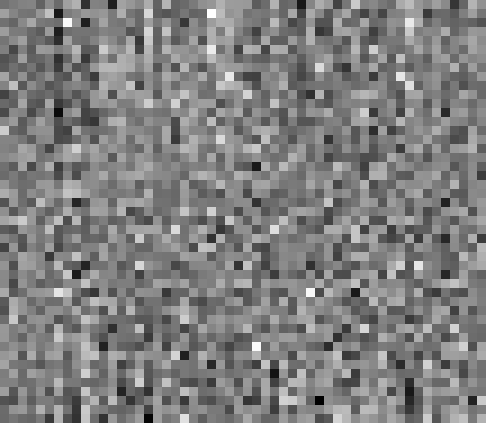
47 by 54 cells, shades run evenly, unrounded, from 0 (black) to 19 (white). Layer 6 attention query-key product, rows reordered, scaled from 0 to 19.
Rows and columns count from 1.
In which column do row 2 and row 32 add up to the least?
7
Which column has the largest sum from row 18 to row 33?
8
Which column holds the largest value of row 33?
35
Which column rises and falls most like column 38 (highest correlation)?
18
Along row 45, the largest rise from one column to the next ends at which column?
54
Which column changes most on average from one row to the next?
29
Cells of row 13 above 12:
7
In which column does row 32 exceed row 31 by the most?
50
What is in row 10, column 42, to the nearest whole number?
10
